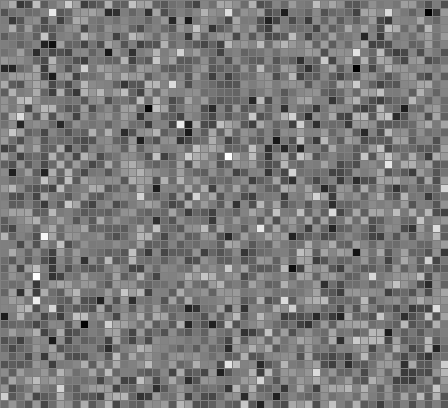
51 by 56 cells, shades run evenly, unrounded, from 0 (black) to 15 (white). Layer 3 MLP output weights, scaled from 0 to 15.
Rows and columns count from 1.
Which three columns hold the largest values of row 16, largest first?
23, 38, 28
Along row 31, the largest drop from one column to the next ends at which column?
9
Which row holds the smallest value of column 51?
14
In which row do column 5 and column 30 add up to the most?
35
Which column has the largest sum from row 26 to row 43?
33
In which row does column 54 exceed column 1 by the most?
40
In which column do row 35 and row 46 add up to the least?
7
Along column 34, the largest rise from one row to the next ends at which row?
47
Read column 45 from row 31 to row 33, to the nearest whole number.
9 1 7
